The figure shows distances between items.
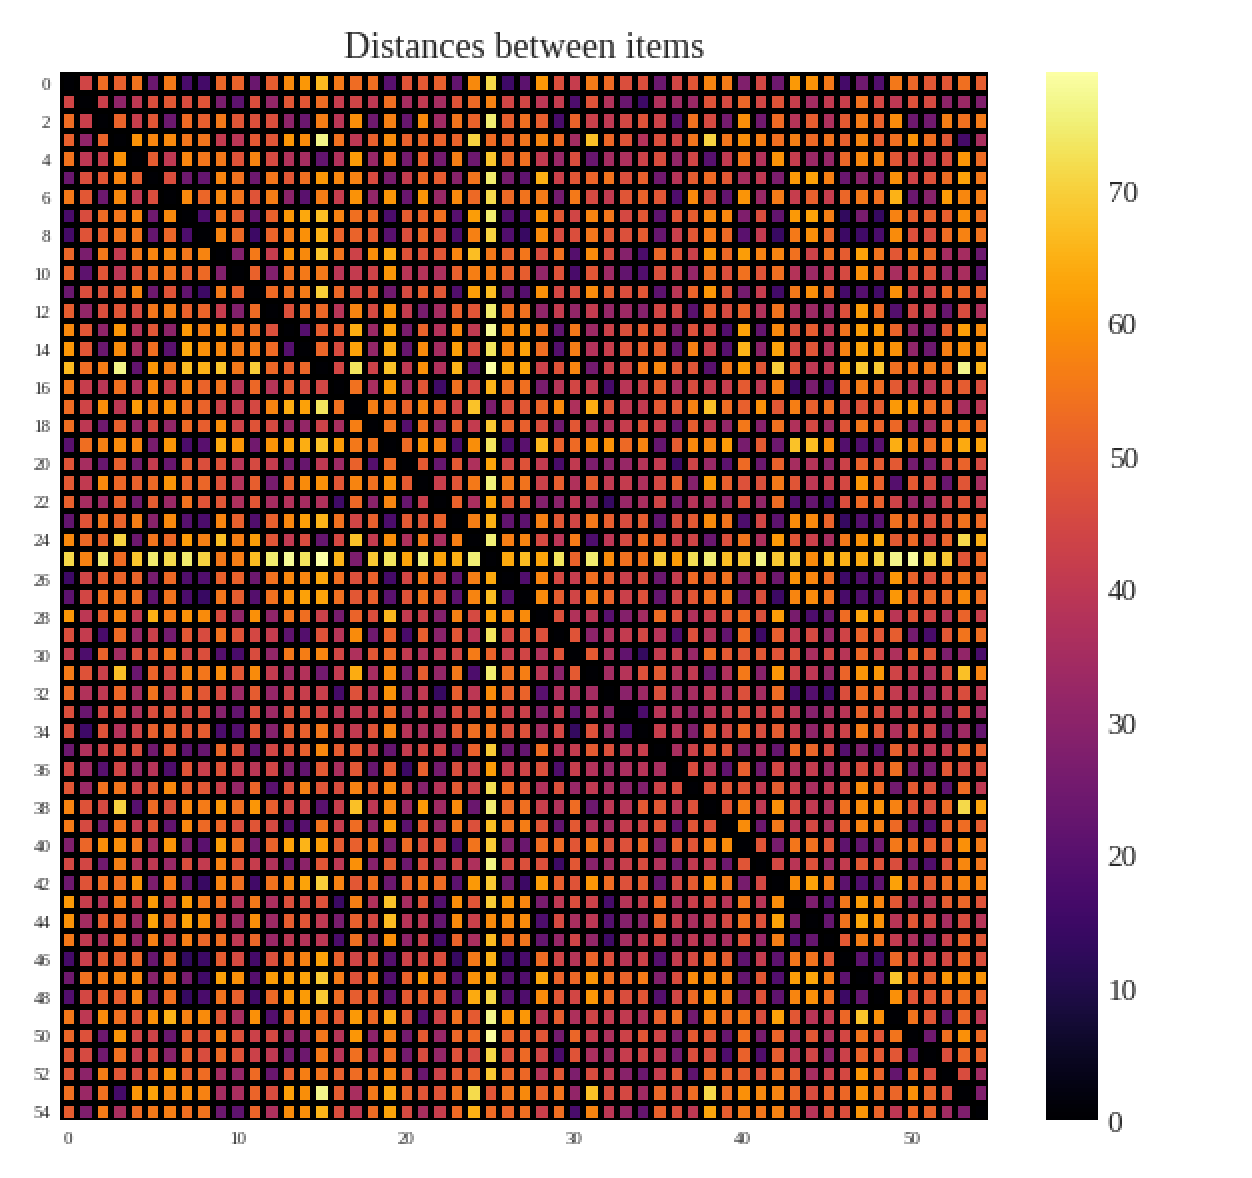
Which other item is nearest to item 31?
24
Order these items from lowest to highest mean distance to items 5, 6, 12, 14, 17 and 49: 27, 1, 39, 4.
39, 1, 4, 27
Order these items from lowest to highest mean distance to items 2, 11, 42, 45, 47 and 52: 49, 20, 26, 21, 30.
26, 20, 30, 21, 49
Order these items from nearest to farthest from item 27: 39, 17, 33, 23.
23, 33, 17, 39
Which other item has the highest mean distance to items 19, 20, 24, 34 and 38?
25
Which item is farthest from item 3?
15
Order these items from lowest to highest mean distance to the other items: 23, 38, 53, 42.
23, 42, 38, 53
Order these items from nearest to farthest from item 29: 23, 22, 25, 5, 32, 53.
22, 32, 5, 23, 53, 25
